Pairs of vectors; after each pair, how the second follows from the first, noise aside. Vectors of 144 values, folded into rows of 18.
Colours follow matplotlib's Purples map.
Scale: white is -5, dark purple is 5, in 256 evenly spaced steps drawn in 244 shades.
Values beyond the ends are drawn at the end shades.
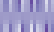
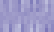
shrunk.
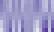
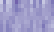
reversed, negated, shrunk.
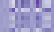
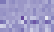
wrapped around, negated, partly zeroed.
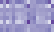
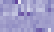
wrapped around, negated, partly zeroed.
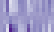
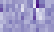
wrapped around.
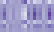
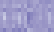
reversed, negated, shrunk.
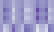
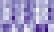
negated, scaled up.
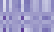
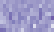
wrapped around, negated, partly zeroed.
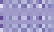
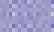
reversed, negated, shrunk.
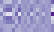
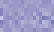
reversed, negated, shrunk.
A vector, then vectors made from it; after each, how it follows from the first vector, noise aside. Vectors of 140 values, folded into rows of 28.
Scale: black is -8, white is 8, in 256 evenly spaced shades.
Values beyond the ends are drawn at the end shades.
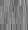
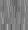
partly zeroed.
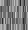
negated, scaled up.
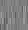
partly zeroed.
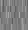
wrapped around, partly zeroed.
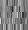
wrapped around, scaled up.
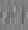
wrapped around, negated, partly zeroed.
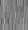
reversed, partly zeroed.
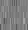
partly zeroed.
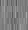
reversed, partly zeroed.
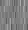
partly zeroed.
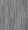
wrapped around, shrunk.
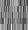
negated, scaled up.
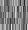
negated, scaled up.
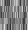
negated, scaled up.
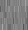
wrapped around, negated, partly zeroed.
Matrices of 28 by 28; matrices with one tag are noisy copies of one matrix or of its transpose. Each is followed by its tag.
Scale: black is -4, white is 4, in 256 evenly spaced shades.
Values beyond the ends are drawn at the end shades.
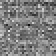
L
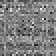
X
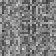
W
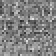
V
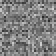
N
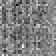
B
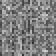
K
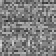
N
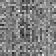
V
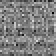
X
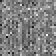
K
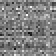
W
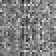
V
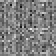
N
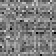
K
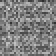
K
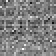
V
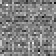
N
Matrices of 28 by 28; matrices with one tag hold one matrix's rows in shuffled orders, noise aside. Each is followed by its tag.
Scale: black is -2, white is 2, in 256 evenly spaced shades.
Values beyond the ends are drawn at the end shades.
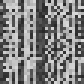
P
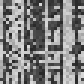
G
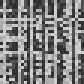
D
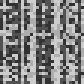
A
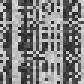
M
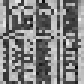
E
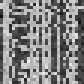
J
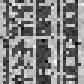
E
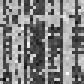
G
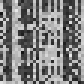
M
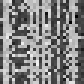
J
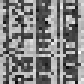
E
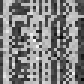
J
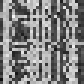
J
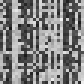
M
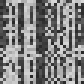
P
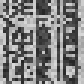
E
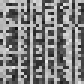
D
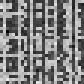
D
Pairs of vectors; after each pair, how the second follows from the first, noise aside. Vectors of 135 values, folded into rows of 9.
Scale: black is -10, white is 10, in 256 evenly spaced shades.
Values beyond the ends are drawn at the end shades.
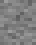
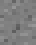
reversed, partly zeroed.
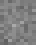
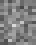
scaled up.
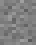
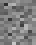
reversed, scaled up.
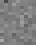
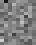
scaled up.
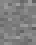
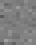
reversed, partly zeroed.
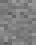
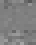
reversed, partly zeroed.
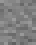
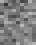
reversed, scaled up.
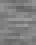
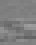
wrapped around, negated, partly zeroed.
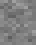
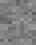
wrapped around, negated.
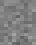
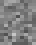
scaled up.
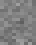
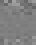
reversed, partly zeroed.
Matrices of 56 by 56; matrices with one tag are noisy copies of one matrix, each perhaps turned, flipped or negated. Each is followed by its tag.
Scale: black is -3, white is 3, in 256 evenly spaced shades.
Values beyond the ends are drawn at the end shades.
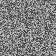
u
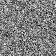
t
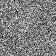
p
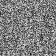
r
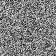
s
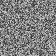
t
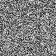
r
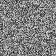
r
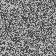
u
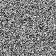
s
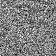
r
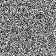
u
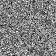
t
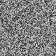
p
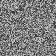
u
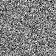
u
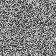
p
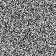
u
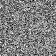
u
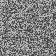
r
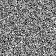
t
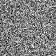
u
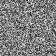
u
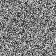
p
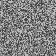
t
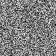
p
